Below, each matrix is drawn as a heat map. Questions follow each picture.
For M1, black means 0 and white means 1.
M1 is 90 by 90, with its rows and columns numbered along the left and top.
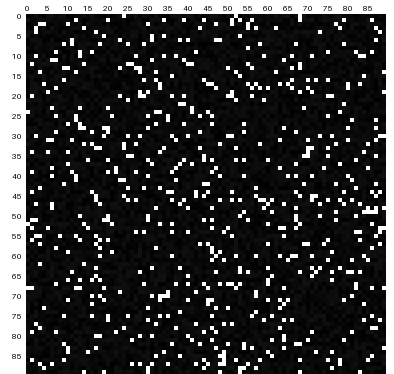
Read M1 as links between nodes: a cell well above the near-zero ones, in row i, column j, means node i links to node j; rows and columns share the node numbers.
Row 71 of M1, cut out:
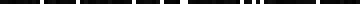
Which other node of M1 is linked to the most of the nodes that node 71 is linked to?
node 17
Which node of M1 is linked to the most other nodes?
node 46
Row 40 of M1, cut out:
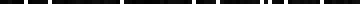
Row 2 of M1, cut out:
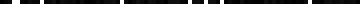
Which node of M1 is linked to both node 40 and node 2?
node 30
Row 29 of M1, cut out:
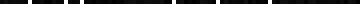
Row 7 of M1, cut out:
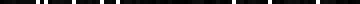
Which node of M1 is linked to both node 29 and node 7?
node 67
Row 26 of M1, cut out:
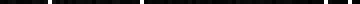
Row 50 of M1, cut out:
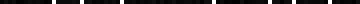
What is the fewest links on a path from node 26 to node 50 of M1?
4
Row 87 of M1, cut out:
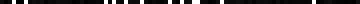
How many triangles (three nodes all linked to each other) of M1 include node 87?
6
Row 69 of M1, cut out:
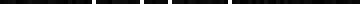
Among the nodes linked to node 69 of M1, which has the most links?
node 57
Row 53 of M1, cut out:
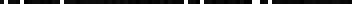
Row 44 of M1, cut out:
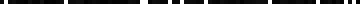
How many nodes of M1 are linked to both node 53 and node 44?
3
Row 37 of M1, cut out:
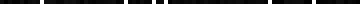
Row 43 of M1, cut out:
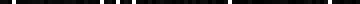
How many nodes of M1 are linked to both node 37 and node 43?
0
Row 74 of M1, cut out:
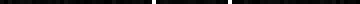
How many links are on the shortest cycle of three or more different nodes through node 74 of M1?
5
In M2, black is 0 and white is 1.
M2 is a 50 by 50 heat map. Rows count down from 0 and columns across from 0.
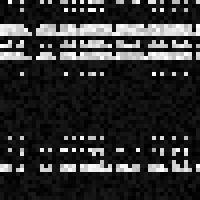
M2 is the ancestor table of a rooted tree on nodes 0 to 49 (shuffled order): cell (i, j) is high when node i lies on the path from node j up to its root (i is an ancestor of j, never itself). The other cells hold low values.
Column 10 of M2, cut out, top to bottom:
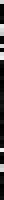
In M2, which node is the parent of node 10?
37
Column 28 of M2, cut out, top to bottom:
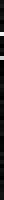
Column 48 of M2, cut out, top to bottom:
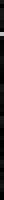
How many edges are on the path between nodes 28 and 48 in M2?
3
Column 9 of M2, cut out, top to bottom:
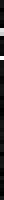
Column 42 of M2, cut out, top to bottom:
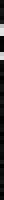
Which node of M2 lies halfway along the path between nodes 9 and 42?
6
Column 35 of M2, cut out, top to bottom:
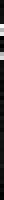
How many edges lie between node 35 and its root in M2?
5
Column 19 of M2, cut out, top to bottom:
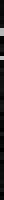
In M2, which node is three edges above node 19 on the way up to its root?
8
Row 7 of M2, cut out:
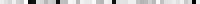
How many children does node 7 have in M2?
4
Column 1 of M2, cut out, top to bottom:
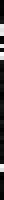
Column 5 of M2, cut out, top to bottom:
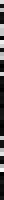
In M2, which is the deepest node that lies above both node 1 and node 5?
41
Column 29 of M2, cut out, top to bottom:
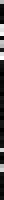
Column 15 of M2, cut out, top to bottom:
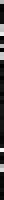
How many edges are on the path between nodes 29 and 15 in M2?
3
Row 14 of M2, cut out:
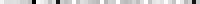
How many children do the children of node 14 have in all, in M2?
4
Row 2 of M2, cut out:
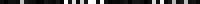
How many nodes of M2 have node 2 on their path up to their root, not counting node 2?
11
